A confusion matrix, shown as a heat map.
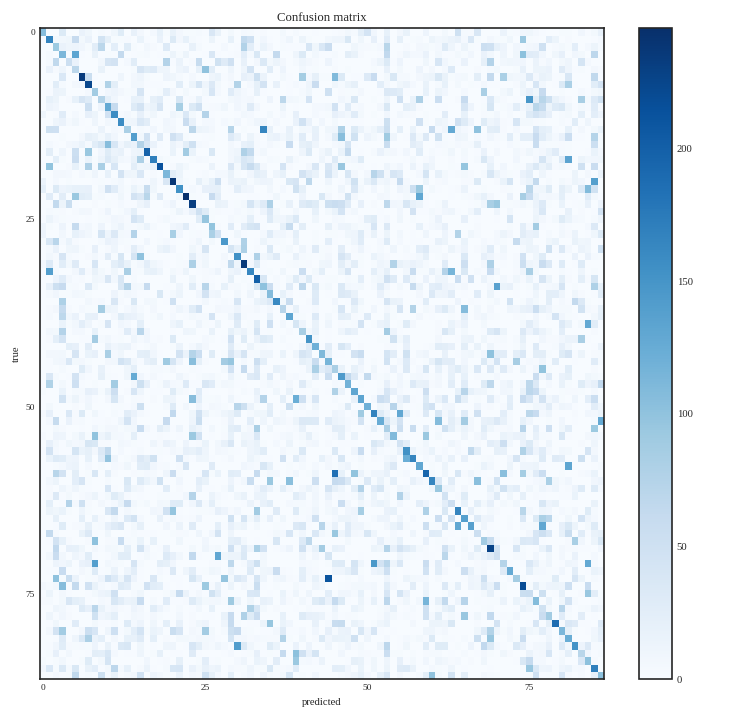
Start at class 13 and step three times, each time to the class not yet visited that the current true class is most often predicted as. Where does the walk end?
27
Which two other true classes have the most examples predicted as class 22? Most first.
16, 12
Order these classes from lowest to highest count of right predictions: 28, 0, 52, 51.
0, 52, 28, 51
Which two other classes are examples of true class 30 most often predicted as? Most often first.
15, 33
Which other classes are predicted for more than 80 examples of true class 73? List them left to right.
2, 28, 44
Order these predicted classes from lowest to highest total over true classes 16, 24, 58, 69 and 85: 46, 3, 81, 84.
84, 3, 46, 81
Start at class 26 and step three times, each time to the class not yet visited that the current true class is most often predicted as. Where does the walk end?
45
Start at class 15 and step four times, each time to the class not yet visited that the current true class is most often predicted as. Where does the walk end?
39
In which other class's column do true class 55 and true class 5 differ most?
25
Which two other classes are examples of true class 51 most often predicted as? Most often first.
55, 49
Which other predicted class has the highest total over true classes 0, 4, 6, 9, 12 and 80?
69
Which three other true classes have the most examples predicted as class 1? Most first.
32, 18, 47
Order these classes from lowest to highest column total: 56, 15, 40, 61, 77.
56, 61, 40, 15, 77
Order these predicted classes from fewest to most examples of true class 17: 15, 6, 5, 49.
6, 49, 5, 15
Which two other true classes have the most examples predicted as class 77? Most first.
66, 45
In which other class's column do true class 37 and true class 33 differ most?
65
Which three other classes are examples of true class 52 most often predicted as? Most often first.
86, 61, 65
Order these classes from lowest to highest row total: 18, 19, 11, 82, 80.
11, 19, 82, 80, 18
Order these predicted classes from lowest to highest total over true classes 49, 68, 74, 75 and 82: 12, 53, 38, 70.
38, 70, 12, 53
